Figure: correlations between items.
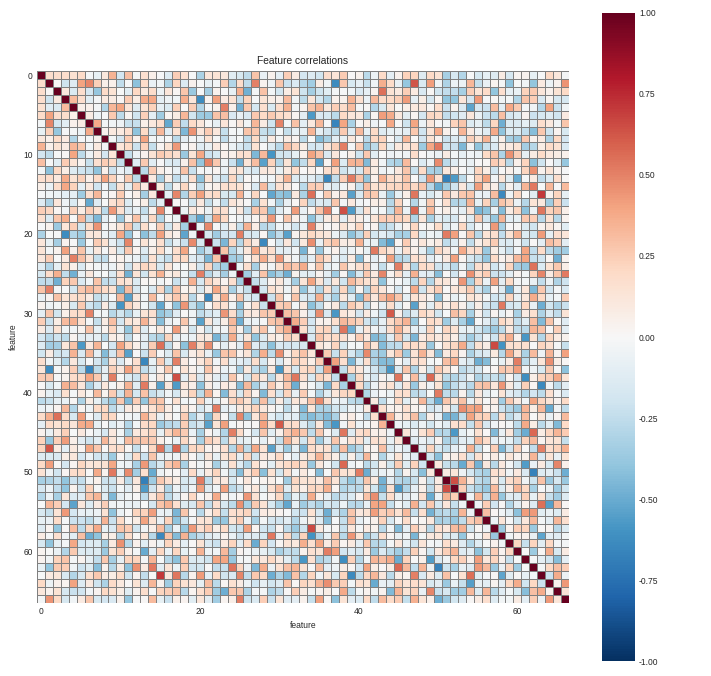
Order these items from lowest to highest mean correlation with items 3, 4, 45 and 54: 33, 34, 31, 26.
33, 34, 26, 31
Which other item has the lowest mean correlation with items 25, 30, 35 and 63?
11
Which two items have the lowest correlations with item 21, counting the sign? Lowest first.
28, 44
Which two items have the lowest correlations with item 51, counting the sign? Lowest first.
13, 43
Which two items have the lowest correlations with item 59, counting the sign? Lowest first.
27, 1
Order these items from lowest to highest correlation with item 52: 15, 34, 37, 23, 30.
37, 15, 34, 30, 23
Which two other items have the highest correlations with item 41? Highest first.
35, 62
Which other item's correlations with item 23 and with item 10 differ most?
29
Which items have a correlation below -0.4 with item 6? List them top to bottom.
16, 37, 58
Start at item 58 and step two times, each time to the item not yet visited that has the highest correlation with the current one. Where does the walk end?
18
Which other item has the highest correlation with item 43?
2
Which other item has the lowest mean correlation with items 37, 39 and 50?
25
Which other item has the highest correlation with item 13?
39
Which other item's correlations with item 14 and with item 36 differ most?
55
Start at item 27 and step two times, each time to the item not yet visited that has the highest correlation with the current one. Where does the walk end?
47
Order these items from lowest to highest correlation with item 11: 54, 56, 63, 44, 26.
44, 63, 54, 56, 26
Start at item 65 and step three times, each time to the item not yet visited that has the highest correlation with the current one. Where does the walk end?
17
